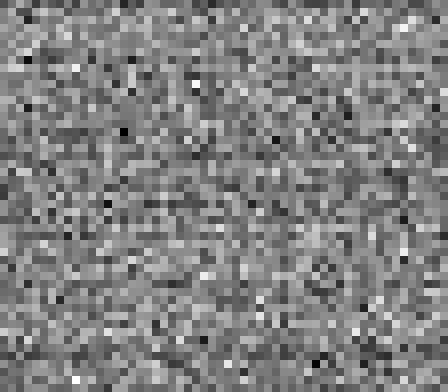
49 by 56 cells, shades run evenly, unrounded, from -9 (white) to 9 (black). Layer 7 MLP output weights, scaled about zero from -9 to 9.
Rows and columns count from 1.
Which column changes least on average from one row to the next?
13
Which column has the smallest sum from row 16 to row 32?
38
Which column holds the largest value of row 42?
20
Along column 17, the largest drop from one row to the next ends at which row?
9
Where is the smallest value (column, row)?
10, 48
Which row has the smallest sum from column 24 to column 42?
29
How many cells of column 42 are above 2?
8
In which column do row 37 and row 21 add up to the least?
14
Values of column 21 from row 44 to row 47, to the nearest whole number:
1 4 1 -3
